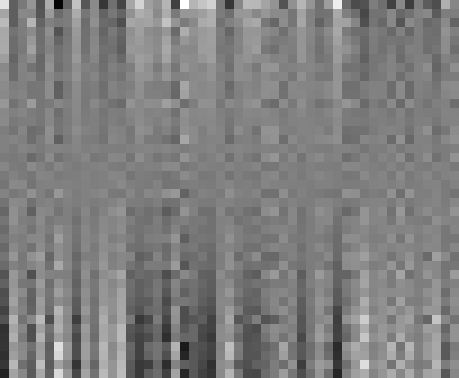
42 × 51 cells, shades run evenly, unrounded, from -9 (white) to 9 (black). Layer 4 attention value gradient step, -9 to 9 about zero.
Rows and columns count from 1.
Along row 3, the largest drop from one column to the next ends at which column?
15
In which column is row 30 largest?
21
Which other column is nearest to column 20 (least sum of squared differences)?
46
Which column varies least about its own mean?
47
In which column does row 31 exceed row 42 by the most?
7
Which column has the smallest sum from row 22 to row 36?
41
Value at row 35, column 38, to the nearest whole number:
4
